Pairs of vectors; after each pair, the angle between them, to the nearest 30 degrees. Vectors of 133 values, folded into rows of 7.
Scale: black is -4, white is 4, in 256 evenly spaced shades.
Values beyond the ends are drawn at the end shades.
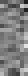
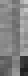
120 degrees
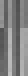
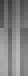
120 degrees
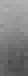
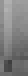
30 degrees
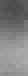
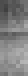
30 degrees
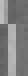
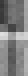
120 degrees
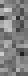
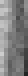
60 degrees
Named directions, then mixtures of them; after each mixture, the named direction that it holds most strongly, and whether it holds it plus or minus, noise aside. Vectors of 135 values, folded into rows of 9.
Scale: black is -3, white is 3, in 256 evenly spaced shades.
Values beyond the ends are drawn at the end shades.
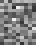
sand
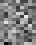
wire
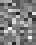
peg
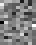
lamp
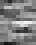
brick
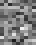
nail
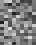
peg, plus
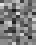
peg, minus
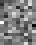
lamp, minus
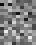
peg, plus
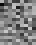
sand, minus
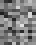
peg, minus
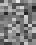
sand, plus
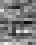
brick, minus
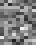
nail, plus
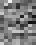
brick, minus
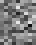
wire, minus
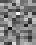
peg, minus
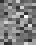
wire, plus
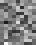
wire, minus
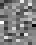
lamp, minus
